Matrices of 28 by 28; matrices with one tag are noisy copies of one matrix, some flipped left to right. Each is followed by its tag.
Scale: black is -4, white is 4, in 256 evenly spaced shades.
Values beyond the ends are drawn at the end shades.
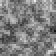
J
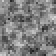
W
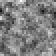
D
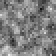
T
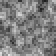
T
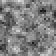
D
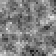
W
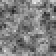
D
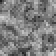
W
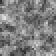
W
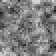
D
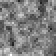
T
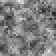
D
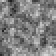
T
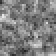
W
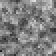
J
